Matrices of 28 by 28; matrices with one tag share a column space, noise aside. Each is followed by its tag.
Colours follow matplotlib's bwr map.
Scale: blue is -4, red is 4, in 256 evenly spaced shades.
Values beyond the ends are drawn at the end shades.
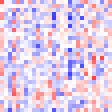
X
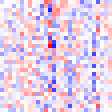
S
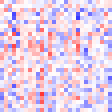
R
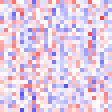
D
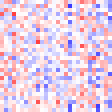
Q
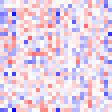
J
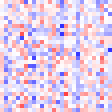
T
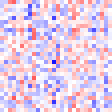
S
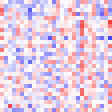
S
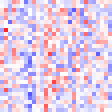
D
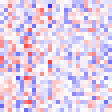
J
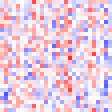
X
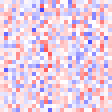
R
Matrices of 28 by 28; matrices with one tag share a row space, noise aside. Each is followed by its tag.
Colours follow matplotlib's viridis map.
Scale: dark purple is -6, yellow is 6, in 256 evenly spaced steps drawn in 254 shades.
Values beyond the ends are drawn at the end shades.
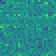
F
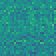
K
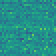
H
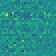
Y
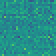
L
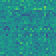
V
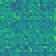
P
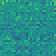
P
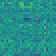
V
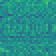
F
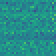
K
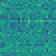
F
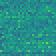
F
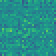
H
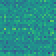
L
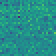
F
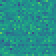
F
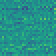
H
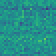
V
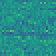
H
